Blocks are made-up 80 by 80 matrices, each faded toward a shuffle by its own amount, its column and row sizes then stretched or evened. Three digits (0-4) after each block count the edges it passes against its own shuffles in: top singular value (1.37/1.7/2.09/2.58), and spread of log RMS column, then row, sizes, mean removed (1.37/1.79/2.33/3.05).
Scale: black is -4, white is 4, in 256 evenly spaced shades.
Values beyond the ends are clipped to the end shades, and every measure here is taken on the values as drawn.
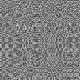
4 0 0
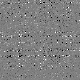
0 2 3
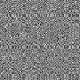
4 1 2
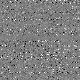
0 0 3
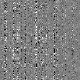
3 4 1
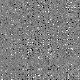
2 3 2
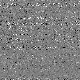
0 0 3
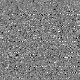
2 0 3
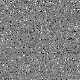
1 0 2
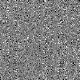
1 3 1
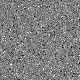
1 0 0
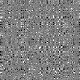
4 3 2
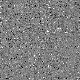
0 1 1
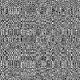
4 3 1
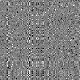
4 3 1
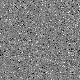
1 0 0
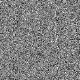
0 2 0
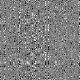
3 4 1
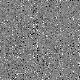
0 3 1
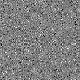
3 1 0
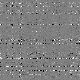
1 2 4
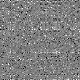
3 1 2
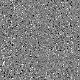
0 2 1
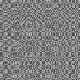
4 3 1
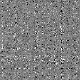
1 3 2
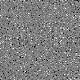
2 0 0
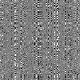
4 4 0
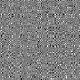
4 3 2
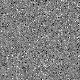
0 2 1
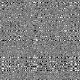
3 1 4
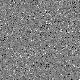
1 0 1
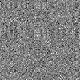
3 0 0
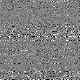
2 1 4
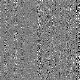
1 4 1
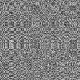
4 2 1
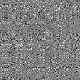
3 0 2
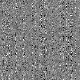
0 4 1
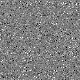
0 1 2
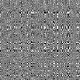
4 4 3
